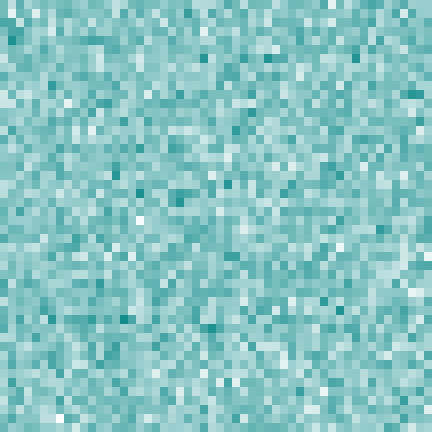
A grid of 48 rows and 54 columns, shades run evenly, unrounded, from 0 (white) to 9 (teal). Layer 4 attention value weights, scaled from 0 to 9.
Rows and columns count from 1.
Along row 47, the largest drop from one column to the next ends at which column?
31
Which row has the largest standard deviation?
36
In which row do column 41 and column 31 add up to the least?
44
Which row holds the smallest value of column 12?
15
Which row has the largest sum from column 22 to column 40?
7
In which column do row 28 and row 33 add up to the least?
53
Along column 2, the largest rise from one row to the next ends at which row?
3
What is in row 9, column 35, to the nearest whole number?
7
